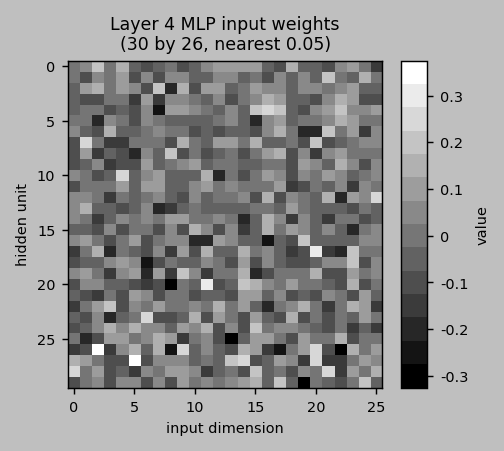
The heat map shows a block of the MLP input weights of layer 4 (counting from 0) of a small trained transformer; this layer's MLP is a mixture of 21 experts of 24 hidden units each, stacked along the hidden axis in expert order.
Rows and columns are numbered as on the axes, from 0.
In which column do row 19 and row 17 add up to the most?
20
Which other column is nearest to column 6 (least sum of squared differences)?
10
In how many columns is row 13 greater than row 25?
7
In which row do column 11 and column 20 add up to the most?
17
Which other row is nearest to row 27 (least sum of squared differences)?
19
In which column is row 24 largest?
15
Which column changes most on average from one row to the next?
21
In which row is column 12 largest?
22
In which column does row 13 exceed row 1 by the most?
1
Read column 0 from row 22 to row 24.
-0.15 -0.05 -0.1
